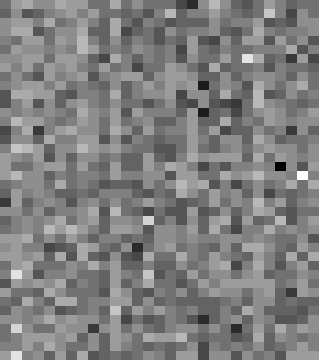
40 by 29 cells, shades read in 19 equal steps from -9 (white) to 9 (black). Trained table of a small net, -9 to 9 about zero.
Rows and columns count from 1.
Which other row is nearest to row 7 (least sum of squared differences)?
5
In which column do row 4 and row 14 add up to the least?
2
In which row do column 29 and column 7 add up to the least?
26
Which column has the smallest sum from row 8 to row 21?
24
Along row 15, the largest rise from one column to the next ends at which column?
4
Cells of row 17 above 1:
4
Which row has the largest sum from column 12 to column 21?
36
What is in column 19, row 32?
-2
